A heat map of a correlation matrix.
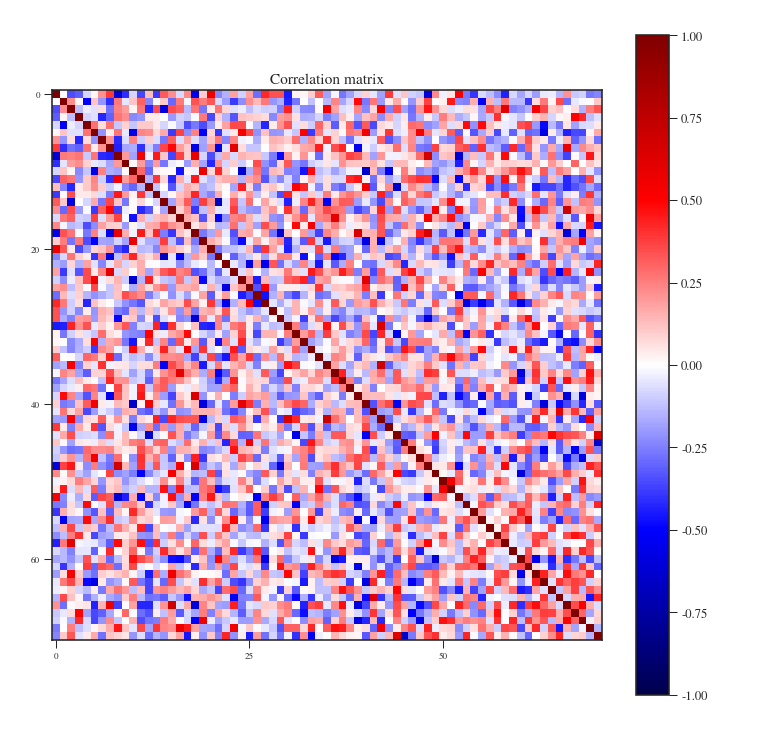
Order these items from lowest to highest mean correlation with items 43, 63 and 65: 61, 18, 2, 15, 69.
69, 61, 18, 15, 2
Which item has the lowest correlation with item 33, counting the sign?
70
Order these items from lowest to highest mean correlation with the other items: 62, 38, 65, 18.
65, 18, 38, 62
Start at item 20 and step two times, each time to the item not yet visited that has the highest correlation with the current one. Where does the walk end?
52
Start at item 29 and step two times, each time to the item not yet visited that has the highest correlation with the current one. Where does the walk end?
55
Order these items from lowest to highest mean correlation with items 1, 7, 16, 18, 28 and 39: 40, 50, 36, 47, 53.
53, 50, 40, 47, 36
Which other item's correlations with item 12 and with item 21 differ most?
32
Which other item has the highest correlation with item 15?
66
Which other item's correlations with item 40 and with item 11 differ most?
10
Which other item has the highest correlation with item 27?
25
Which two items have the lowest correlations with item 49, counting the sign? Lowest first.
60, 11
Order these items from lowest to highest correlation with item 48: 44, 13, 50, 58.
50, 44, 13, 58
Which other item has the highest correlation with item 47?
5
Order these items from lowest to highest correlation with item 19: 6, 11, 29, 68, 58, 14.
6, 11, 58, 29, 14, 68
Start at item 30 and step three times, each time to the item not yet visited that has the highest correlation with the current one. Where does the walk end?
2
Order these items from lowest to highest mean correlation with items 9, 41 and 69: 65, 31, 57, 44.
31, 57, 65, 44
